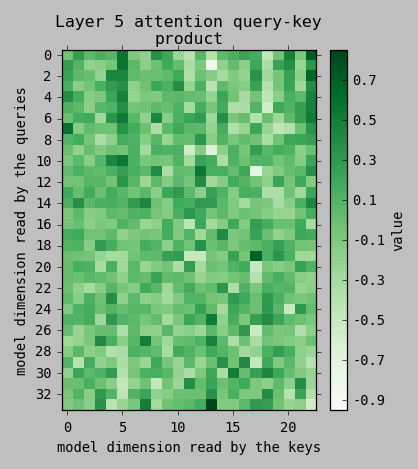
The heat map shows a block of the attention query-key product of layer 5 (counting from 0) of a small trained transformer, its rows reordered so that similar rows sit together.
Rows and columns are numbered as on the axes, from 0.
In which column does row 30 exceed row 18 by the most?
15
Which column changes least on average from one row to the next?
6
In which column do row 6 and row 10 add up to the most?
5
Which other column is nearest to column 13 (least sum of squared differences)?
7
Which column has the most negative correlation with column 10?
16
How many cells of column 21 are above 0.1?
11
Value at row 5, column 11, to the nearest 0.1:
-0.3
